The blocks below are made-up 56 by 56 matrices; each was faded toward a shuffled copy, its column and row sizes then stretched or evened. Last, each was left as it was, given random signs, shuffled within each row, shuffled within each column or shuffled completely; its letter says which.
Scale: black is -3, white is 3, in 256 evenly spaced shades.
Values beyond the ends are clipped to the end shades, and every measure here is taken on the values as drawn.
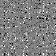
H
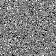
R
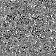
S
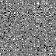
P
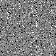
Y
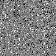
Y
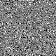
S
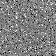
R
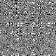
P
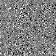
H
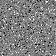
R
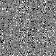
H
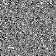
H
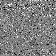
S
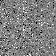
Y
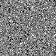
Y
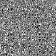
P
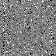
Y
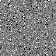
Y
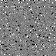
S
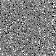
Y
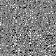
H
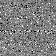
S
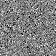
R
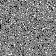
R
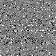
S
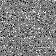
S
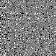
H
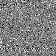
S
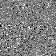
S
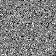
S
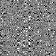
P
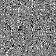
H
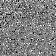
S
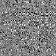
P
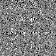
H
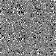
H
